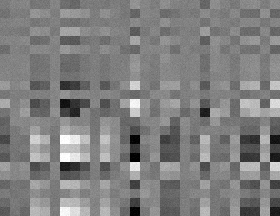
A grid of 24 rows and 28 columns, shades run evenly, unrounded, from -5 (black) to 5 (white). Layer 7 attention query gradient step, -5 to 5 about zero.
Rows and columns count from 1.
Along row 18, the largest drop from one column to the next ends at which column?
28
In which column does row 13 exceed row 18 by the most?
14
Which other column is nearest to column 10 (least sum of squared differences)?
19
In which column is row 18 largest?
7
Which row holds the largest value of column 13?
12
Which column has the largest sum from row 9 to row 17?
27
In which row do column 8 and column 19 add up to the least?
13
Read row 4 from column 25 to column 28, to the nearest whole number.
-1 -1 0 -1
